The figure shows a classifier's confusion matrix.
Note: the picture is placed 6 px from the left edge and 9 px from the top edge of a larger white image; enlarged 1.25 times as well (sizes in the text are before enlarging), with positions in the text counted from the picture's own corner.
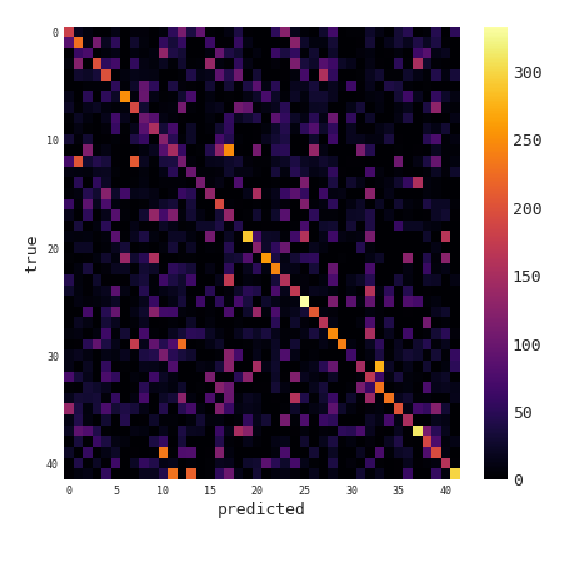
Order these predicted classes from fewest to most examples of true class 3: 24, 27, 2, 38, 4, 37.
2, 38, 4, 27, 24, 37
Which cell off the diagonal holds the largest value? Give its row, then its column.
31, 33
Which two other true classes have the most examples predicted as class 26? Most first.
11, 9
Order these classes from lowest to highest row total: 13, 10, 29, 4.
13, 10, 4, 29
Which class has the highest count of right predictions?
25
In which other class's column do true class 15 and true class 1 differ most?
20
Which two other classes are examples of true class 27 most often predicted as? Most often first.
38, 32
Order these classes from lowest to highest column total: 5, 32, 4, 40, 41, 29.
29, 41, 40, 5, 4, 32
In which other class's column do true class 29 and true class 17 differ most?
12
